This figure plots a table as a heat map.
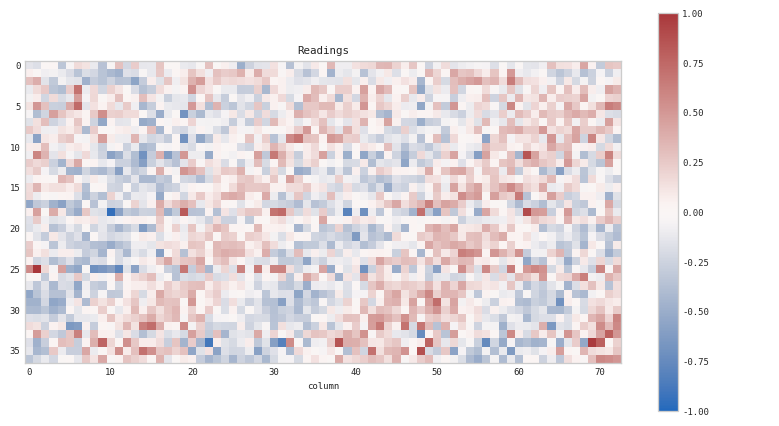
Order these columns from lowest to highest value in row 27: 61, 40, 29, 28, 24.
61, 28, 29, 40, 24
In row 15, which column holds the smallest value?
44
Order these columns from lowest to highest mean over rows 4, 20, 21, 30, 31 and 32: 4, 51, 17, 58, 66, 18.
4, 66, 58, 17, 18, 51
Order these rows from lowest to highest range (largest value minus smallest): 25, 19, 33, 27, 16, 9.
19, 27, 16, 9, 33, 25
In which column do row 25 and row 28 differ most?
1
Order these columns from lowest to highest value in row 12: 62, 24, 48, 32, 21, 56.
48, 24, 21, 32, 56, 62
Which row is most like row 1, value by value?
22
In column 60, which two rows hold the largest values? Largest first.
16, 23
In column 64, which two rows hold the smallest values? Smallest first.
32, 30
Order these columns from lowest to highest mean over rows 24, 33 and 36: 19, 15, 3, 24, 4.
3, 4, 24, 15, 19
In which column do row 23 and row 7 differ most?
71
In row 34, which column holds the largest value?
69
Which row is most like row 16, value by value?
23
